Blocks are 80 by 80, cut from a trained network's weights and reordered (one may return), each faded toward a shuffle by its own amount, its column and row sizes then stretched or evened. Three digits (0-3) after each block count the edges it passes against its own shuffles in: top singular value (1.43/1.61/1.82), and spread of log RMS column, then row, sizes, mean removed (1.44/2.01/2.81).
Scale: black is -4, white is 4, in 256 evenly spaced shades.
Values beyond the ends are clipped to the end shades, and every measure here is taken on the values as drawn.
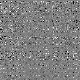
0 2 3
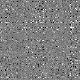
0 2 3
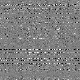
2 1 3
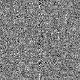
1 1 0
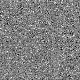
1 0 0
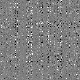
0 3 2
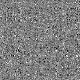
1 1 1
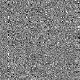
1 1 1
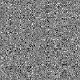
2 2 1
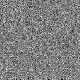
1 0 0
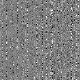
1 3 0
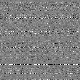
3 0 3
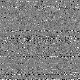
2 0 3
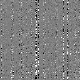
3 3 1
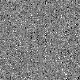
0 2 0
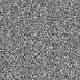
3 1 0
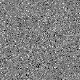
0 1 1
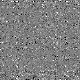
0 1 2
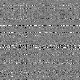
2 0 3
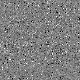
0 1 1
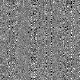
1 3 0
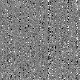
0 3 0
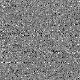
1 0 2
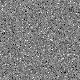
0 0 0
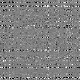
3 2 3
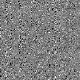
1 2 0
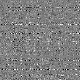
1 1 3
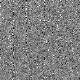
1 2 0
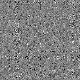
0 2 1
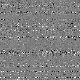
0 1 3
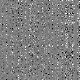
0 3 1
